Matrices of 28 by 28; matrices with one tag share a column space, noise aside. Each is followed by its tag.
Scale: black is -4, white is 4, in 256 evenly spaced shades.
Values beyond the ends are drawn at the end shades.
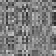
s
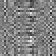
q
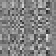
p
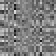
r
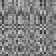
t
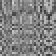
t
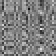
t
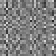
p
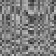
t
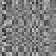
r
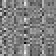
q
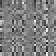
r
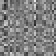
r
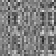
s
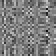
q
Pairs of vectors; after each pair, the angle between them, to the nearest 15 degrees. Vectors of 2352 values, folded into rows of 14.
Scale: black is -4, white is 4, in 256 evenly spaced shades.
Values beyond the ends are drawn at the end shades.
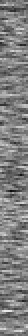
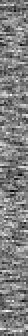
30 degrees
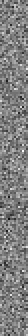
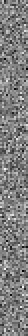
150 degrees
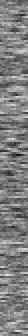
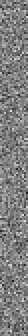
90 degrees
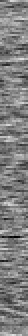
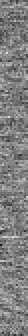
135 degrees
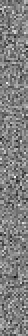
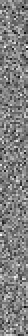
135 degrees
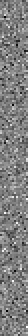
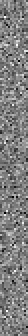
150 degrees
